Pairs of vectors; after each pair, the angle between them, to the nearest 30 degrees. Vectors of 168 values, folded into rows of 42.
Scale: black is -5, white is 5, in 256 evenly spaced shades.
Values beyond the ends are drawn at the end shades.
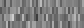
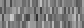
30 degrees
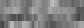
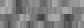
90 degrees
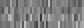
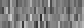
30 degrees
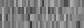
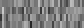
30 degrees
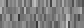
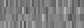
90 degrees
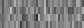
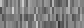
90 degrees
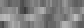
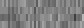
120 degrees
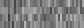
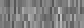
30 degrees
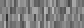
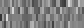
120 degrees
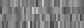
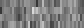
30 degrees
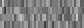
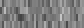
150 degrees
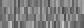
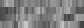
60 degrees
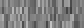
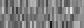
150 degrees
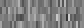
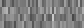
90 degrees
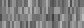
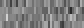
90 degrees
